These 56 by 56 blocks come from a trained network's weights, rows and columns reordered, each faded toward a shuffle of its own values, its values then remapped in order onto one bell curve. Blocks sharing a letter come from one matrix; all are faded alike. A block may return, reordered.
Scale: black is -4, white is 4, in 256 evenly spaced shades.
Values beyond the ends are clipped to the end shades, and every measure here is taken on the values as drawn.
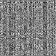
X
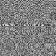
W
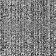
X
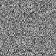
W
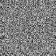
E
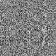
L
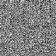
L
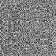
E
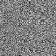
L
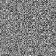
L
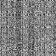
X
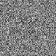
L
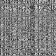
X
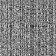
X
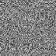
E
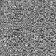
E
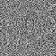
L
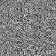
L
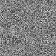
L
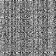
X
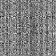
X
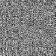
L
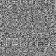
W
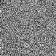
L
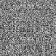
E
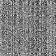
X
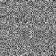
W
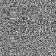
E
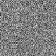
E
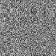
L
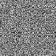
E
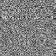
W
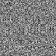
W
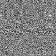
W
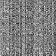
X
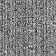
X
